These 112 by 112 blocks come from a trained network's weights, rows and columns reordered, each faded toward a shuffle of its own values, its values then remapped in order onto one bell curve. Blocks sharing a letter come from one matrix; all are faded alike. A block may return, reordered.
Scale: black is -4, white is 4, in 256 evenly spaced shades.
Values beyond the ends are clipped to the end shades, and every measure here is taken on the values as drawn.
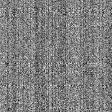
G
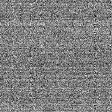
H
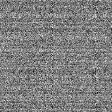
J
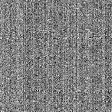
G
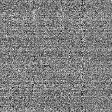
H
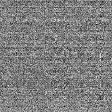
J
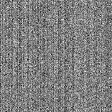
G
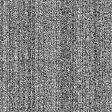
G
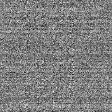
H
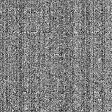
G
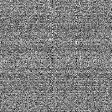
J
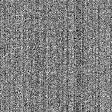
G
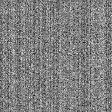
G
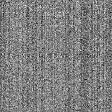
G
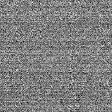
H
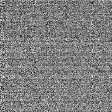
H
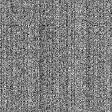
G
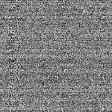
J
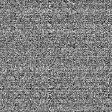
H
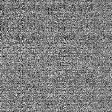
J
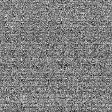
H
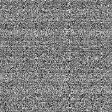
J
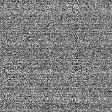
H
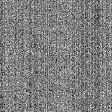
G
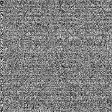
J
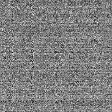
H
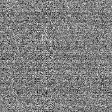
H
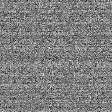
H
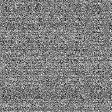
J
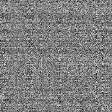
J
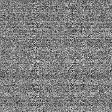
J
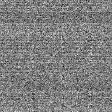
H
